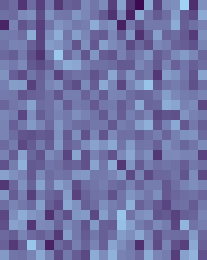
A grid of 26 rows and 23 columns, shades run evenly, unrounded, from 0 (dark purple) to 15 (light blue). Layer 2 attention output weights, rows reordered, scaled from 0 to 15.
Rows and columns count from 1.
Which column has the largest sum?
17
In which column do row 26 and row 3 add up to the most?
11
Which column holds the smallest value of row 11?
23
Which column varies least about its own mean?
2
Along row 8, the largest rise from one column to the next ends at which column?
19
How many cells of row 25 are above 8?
10
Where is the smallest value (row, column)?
1, 16
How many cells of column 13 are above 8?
16
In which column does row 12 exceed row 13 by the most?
21
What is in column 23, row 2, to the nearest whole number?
12
